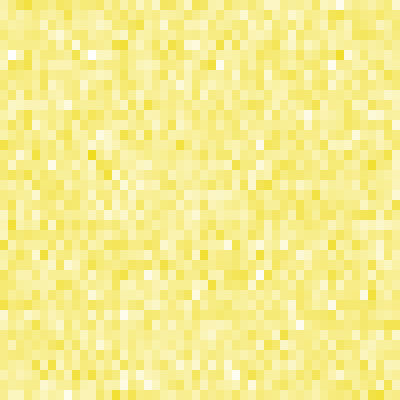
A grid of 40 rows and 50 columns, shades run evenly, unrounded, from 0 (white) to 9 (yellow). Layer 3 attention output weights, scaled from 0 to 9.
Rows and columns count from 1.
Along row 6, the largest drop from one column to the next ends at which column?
44
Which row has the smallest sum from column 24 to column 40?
33
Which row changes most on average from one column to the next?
37
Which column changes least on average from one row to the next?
11
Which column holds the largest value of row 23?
2
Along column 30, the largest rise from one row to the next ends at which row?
17
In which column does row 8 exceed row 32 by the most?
16
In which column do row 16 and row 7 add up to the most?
12
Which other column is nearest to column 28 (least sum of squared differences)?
20
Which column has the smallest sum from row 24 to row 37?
25
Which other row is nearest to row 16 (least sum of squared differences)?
24
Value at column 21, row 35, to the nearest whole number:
4
